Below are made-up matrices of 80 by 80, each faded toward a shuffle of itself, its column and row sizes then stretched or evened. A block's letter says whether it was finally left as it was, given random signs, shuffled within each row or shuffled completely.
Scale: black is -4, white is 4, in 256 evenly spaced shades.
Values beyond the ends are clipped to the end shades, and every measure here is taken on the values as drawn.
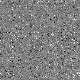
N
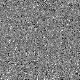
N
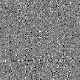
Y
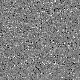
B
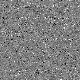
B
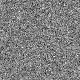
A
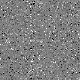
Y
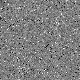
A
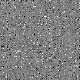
Y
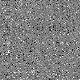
Y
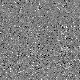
N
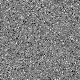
A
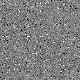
N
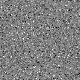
B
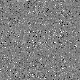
N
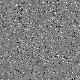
B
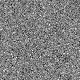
A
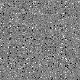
Y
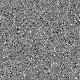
A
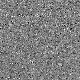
B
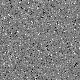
A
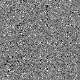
N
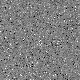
A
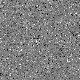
B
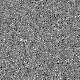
A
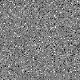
Y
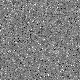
A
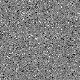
Y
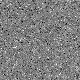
A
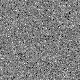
A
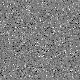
B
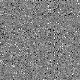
Y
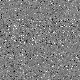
B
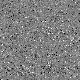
B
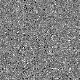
N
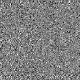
Y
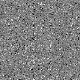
Y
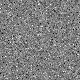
A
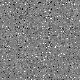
N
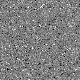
B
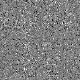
N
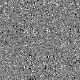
Y
